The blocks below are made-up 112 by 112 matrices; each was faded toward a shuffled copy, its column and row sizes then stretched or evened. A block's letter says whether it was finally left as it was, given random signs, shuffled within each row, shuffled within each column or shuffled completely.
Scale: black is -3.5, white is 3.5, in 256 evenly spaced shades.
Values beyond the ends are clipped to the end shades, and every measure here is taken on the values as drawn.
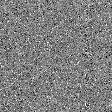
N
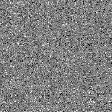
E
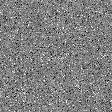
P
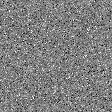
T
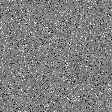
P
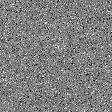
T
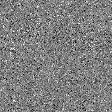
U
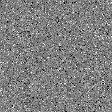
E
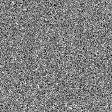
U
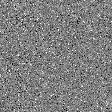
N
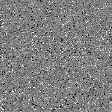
E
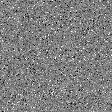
P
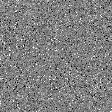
U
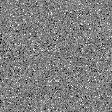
U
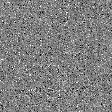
U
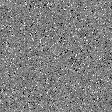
T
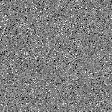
E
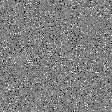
N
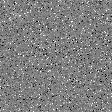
T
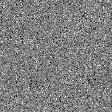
N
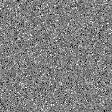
E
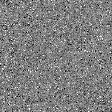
U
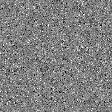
U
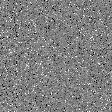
N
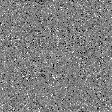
E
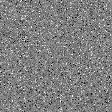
N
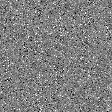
N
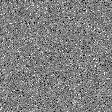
P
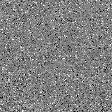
U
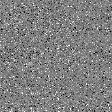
E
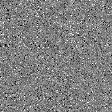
E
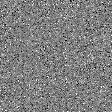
N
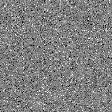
E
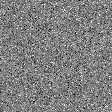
T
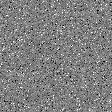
T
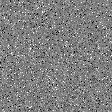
E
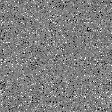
E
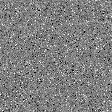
P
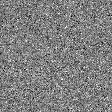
P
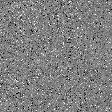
N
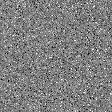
N
